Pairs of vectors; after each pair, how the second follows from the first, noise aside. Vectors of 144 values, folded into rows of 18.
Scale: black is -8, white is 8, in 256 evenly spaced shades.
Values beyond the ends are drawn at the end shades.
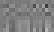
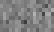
shuffled.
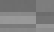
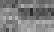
reversed, negated, scaled up.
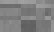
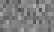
shuffled.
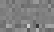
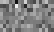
reversed, negated, scaled up.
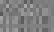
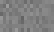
shrunk.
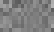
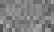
reversed, negated.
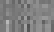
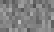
shuffled.
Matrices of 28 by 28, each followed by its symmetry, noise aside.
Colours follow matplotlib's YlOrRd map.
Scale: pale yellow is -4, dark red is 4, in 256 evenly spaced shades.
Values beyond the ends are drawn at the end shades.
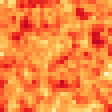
no symmetry.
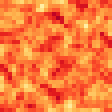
same after a half turn.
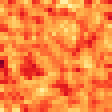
antisymmetric.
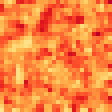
antisymmetric.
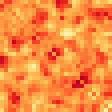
symmetric.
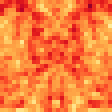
mirrored left to right.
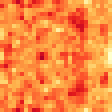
mirrored top to bottom.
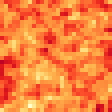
no symmetry.
